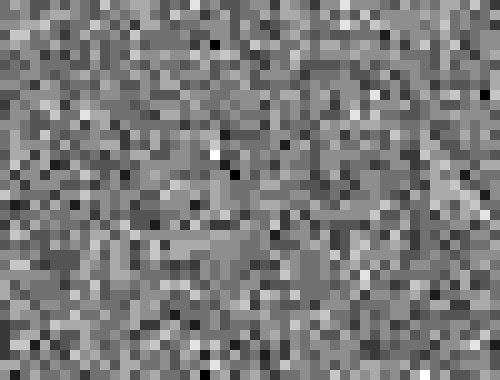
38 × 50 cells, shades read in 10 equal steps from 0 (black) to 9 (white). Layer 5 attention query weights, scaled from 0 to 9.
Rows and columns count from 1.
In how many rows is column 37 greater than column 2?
14
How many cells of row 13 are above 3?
38
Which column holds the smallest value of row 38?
21
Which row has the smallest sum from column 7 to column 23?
5
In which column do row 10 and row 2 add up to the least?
49
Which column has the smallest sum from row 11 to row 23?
42
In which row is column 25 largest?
31
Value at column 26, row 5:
7
